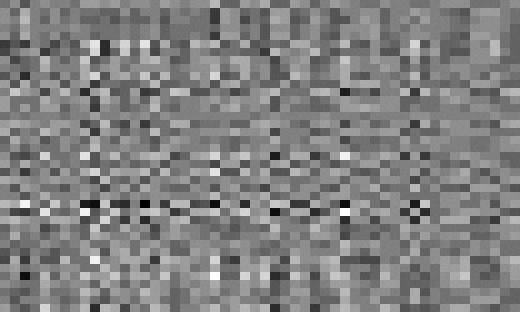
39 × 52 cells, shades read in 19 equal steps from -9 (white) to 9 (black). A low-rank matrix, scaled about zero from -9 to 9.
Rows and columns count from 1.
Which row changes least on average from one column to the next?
15
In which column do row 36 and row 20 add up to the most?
28
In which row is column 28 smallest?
26
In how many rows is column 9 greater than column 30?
13
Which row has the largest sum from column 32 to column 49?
7
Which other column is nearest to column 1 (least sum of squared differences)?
6
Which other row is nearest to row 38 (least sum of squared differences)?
31
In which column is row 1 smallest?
22
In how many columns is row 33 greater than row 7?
20
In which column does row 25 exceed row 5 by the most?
3
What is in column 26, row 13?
-1
